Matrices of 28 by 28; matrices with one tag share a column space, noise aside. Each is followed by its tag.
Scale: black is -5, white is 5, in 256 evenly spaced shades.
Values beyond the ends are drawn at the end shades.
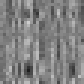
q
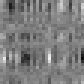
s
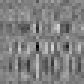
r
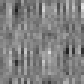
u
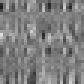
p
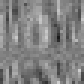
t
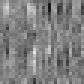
u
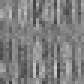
q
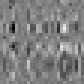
r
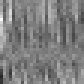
t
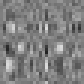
r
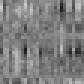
u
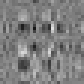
r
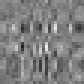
r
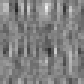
u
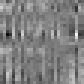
p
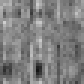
q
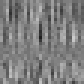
t
